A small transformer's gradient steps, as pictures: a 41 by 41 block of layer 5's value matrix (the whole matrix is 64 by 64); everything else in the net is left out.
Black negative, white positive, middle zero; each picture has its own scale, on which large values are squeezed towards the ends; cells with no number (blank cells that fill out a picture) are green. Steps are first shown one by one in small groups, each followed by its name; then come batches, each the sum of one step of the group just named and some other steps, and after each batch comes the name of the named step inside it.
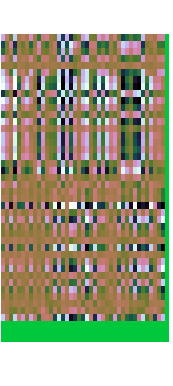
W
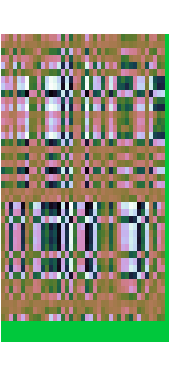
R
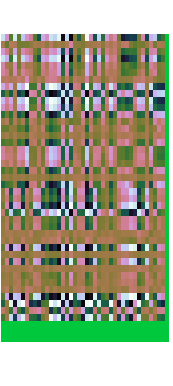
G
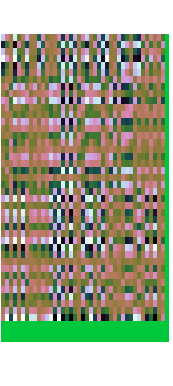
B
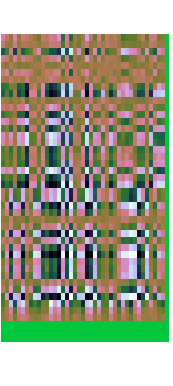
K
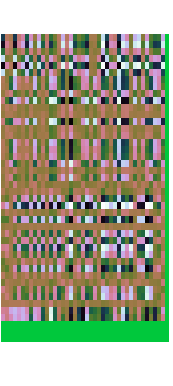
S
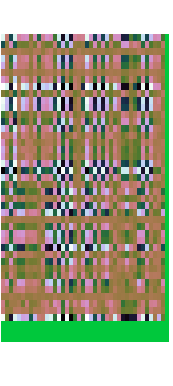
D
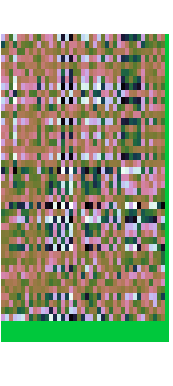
W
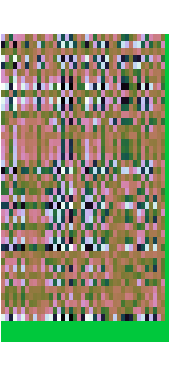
D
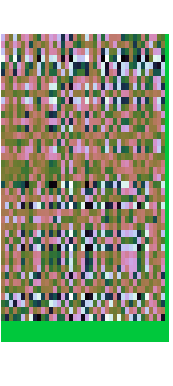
G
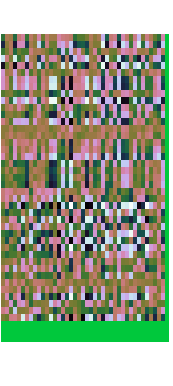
S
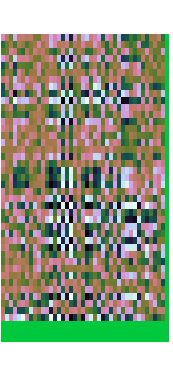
B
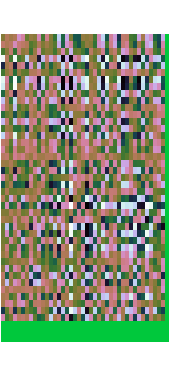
S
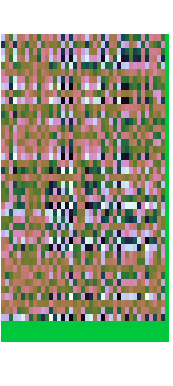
B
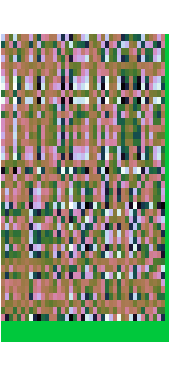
W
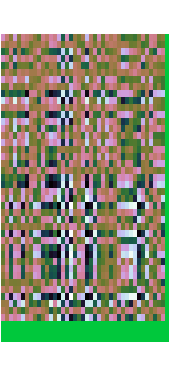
K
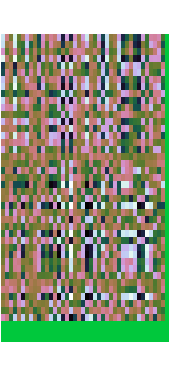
K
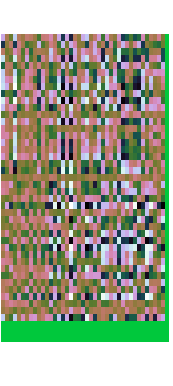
W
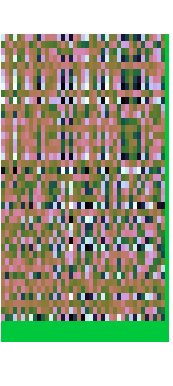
W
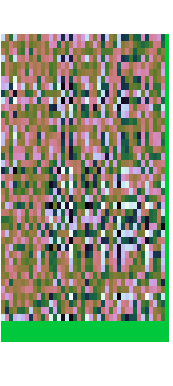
D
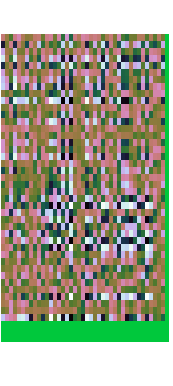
S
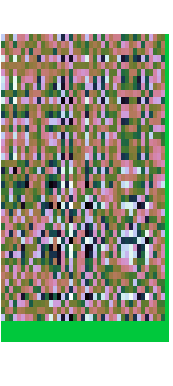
K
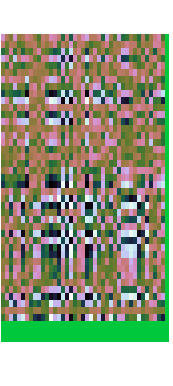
K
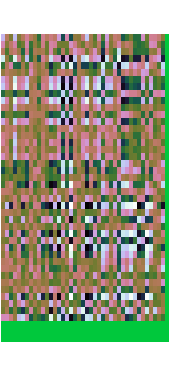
W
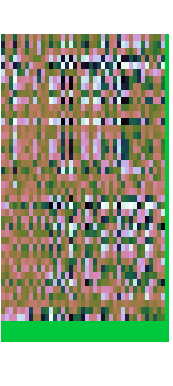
S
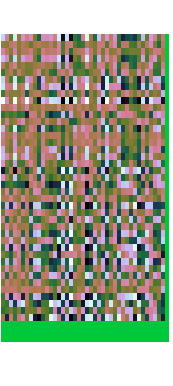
G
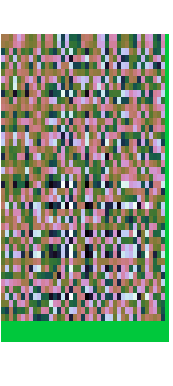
K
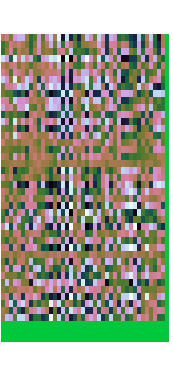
G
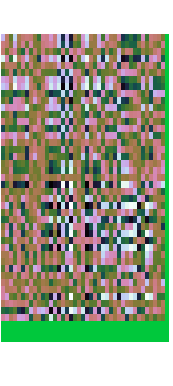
R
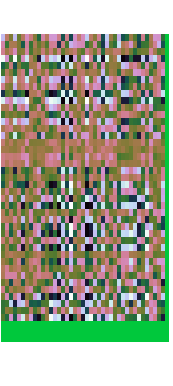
G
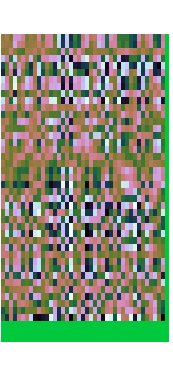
R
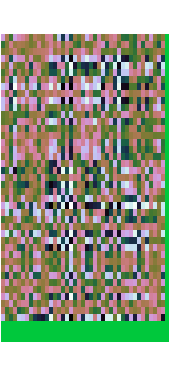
D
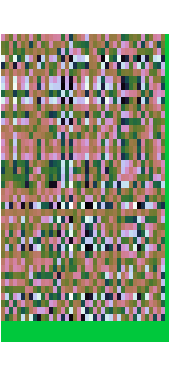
W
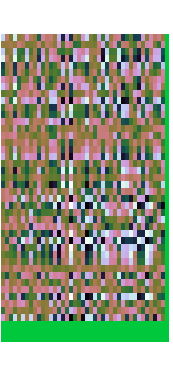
B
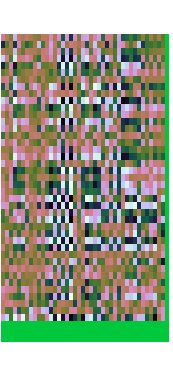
B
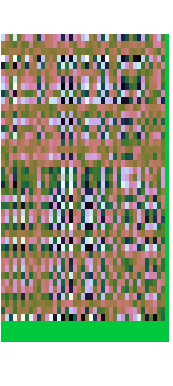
B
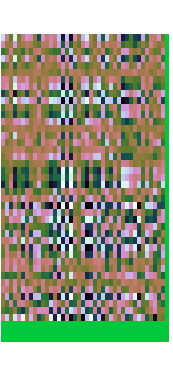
B
